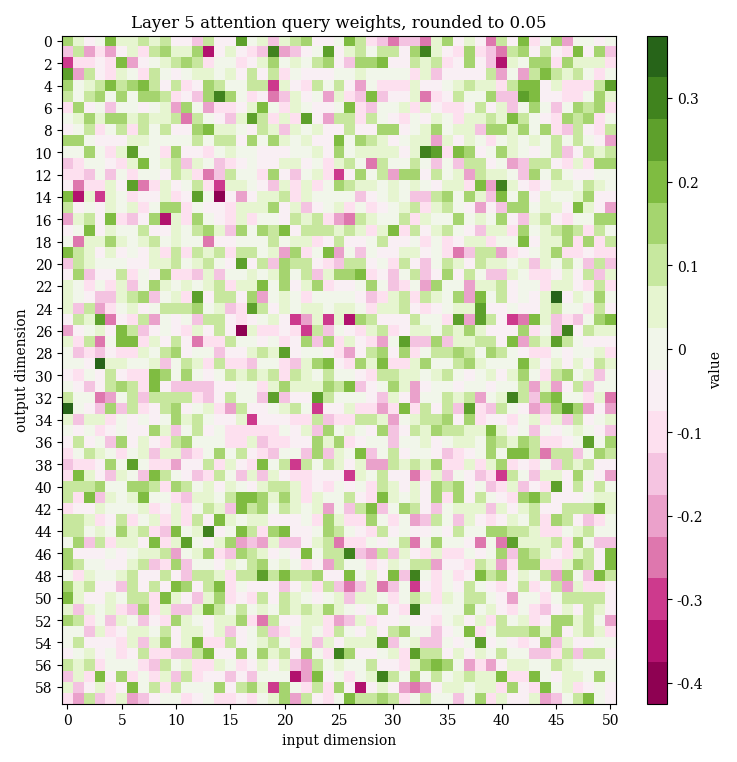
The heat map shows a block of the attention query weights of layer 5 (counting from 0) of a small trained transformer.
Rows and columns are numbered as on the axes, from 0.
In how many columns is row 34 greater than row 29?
15
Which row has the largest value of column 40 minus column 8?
13
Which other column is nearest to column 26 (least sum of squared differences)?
22
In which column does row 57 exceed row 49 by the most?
29
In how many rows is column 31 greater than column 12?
22
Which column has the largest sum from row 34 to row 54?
42
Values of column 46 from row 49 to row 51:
-0.2 0.1 0.05
